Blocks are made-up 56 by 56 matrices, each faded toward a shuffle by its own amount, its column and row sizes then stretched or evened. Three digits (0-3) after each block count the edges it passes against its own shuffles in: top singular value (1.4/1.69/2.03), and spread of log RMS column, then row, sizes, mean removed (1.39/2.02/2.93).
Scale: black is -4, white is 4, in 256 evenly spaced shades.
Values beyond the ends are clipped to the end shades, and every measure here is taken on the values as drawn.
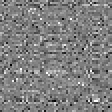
3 0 1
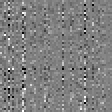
2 3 0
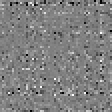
1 2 2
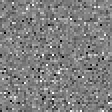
0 0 1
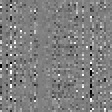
3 3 1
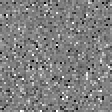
0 0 0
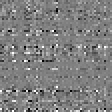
1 2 3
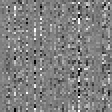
2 3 0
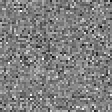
1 0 1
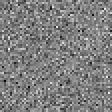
2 0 0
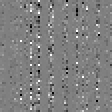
1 3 0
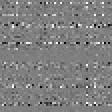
1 1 3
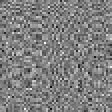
3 0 0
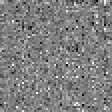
1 2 0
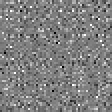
3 0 1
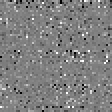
0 1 2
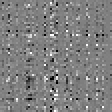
3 3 2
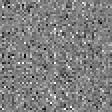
2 1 1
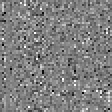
0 2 0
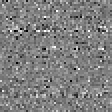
2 1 2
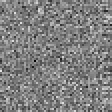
2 0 0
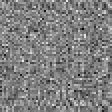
3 0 0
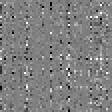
1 3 1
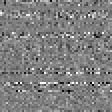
2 0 3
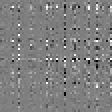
3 3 2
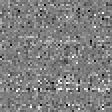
1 1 2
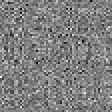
3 1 1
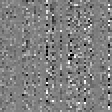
0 3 0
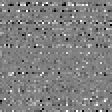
2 0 3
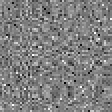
3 0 0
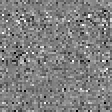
0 1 2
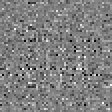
2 0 2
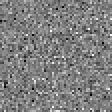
1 0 0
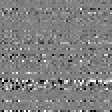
3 1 3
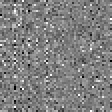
2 2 1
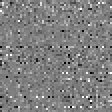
0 1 2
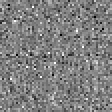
1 0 1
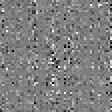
1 3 2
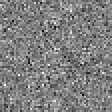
1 0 0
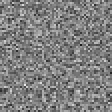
2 0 1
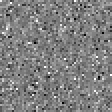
0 1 0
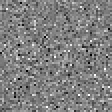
0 0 0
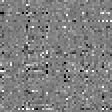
1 2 2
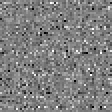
0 0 2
